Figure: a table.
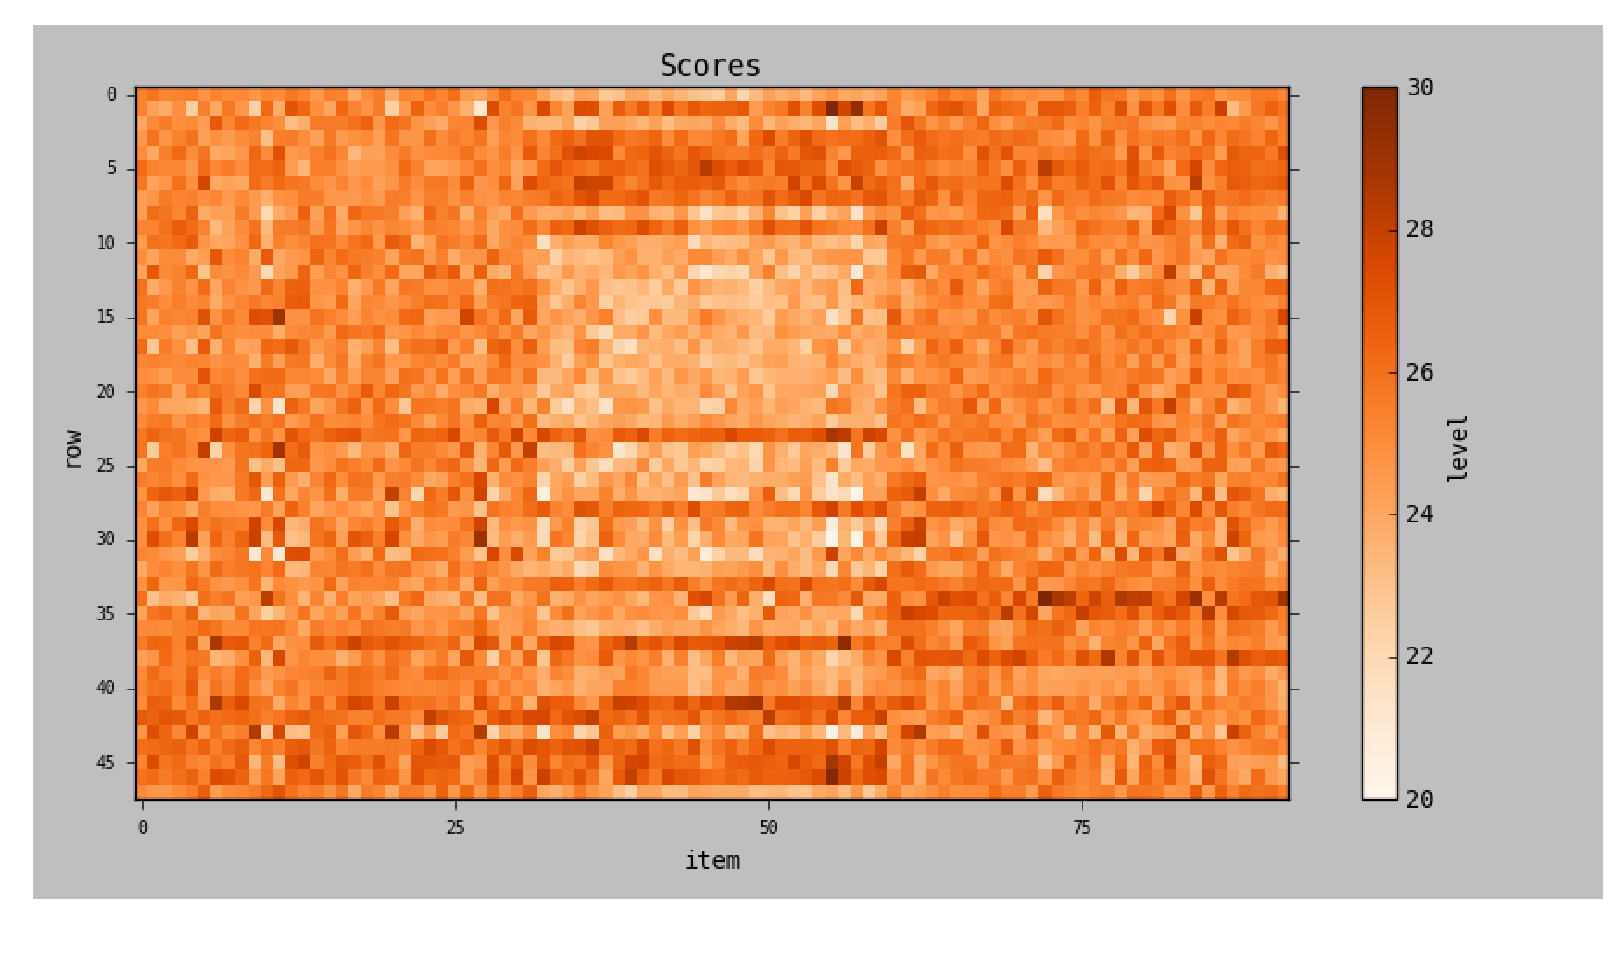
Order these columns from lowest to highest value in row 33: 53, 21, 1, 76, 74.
21, 74, 76, 1, 53
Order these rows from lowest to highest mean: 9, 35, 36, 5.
36, 35, 9, 5
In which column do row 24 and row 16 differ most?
11
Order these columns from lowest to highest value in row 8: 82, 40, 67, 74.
40, 74, 67, 82
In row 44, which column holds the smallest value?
79
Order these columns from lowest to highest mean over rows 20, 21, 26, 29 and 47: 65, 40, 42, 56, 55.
55, 42, 40, 56, 65
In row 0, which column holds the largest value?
76
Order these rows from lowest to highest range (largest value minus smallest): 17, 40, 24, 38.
40, 17, 38, 24
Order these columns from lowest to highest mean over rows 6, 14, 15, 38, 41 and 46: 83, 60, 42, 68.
42, 83, 68, 60
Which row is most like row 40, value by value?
39
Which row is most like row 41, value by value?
37
